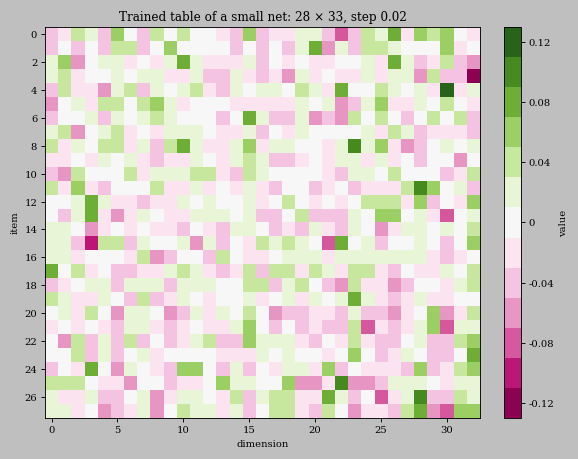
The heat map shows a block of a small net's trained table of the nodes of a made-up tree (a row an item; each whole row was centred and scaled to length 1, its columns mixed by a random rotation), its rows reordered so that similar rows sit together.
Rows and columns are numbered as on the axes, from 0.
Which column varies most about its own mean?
30
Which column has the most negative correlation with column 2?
1
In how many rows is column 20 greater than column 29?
12
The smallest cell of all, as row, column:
3, 32
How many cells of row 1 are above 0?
10
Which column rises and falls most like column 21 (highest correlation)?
11
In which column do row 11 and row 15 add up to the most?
28
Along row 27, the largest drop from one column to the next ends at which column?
29
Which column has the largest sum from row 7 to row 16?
15
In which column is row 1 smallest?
21
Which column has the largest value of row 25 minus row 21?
22
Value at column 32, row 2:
-0.06
